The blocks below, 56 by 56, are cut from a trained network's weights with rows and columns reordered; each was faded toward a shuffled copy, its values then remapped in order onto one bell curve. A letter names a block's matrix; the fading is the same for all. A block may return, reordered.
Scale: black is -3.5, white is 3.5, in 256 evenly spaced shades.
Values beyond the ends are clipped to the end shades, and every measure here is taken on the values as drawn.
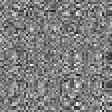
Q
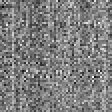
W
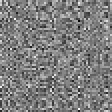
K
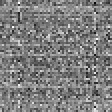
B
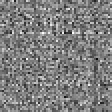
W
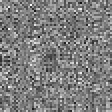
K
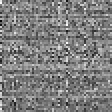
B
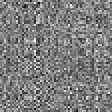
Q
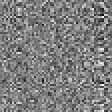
K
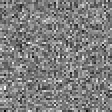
K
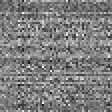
B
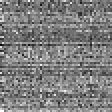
B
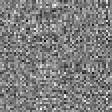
K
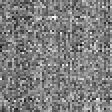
W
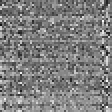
B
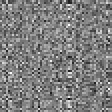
Q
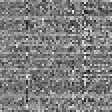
B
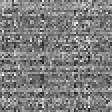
B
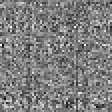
W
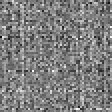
W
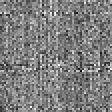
W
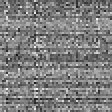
B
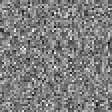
K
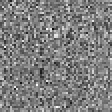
K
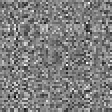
K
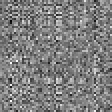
Q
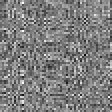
Q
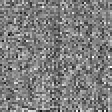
W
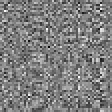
K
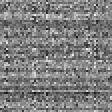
B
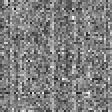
W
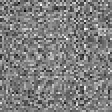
K
